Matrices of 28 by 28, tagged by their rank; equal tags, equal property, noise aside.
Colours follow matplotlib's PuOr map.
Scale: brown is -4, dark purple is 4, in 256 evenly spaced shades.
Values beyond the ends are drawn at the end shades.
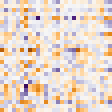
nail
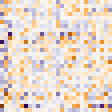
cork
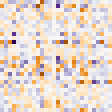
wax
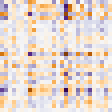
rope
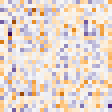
cork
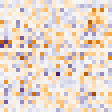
cork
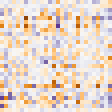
nail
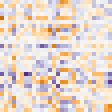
nail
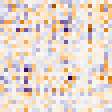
wax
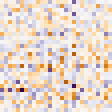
cork
